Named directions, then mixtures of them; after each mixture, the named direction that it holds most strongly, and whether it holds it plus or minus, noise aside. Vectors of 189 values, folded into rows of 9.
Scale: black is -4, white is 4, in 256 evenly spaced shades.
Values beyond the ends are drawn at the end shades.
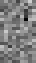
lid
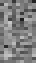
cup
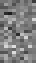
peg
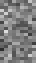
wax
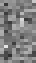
cup, minus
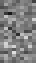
peg, plus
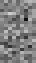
lid, plus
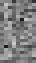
cup, plus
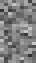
wax, minus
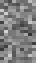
wax, plus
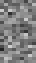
wax, plus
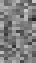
lid, minus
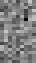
lid, plus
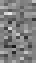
peg, minus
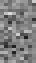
peg, minus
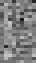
cup, plus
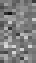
peg, plus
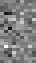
peg, plus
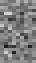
peg, minus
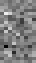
peg, minus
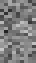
wax, minus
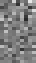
lid, plus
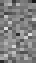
peg, plus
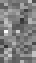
wax, plus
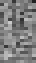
cup, plus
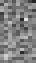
cup, plus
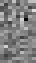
cup, minus
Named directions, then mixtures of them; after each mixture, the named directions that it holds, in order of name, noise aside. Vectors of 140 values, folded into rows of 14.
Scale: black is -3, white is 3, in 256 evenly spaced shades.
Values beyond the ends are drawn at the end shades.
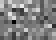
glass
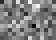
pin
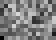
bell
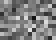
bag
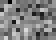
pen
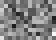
bell.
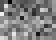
bell, glass, pen.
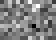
pin.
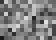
bag, bell, pin.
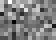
glass, pen.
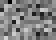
pen.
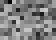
pen.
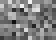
glass, pin.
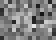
bag, bell, pen.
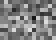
bag, pen.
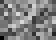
bell, pin.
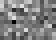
glass.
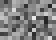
bag.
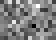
pen, pin.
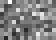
pen.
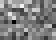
glass.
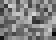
bell.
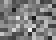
bag.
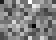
pin.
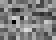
bag, glass, pen.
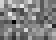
glass.
